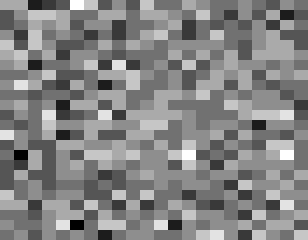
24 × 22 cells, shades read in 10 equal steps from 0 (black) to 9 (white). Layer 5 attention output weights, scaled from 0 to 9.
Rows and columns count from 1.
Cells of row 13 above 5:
5
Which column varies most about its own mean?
8
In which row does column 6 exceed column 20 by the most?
1
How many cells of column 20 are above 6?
3
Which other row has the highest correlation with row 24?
18
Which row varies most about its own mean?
16
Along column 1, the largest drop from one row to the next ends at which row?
15
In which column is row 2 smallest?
21
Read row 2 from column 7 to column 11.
4 6 6 4 6
